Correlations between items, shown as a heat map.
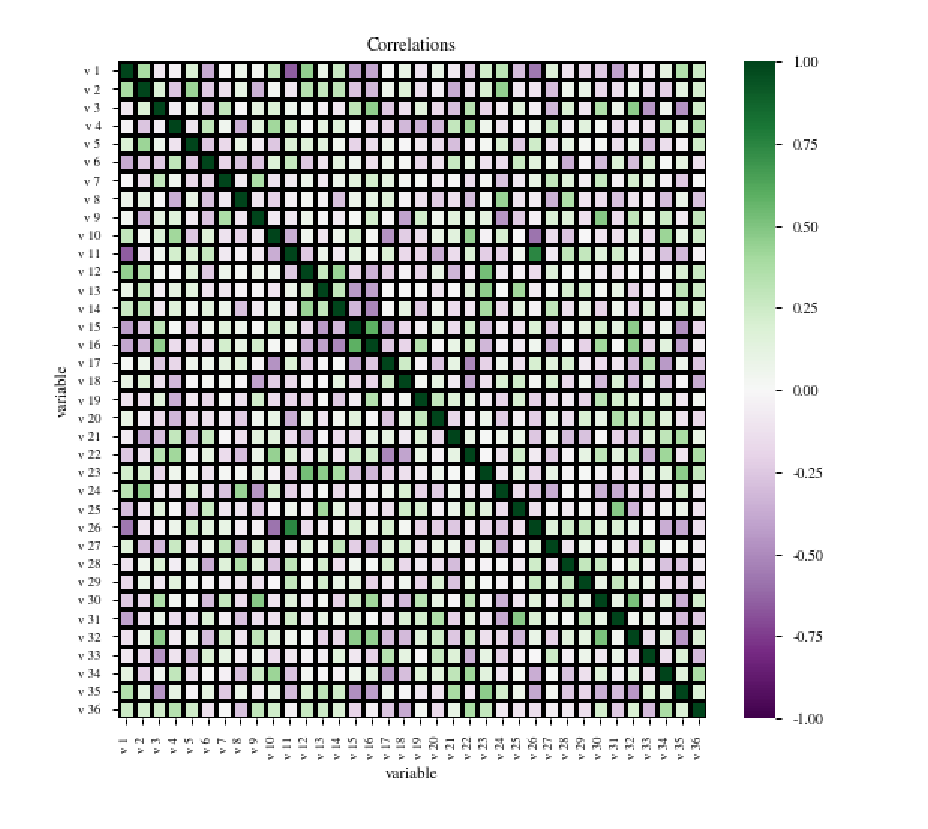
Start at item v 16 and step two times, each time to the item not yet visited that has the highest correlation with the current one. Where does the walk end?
v 32
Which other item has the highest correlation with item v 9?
v 30
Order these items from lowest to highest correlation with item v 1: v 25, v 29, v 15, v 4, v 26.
v 26, v 15, v 25, v 29, v 4
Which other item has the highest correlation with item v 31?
v 25
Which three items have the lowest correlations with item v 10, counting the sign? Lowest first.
v 26, v 17, v 11
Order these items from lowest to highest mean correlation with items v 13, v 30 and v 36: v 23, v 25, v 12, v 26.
v 26, v 25, v 12, v 23
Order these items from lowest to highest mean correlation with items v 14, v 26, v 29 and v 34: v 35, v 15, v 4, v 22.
v 35, v 15, v 22, v 4
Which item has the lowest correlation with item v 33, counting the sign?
v 3
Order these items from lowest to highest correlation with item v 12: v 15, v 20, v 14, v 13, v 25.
v 15, v 25, v 20, v 13, v 14
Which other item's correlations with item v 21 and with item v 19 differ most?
v 4
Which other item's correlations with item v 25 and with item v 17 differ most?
v 22
